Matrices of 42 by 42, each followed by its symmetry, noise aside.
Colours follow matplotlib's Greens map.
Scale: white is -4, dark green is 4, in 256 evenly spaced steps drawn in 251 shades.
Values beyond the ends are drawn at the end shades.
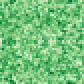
mirrored top to bottom.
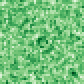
symmetric.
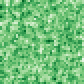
antisymmetric.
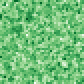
symmetric.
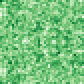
mirrored top to bottom.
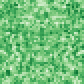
mirrored left to right.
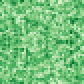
mirrored top to bottom.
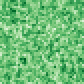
symmetric across the other diagonal.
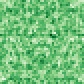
mirrored left to right.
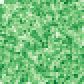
symmetric.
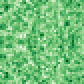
mirrored top to bottom.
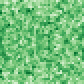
mirrored top to bottom.
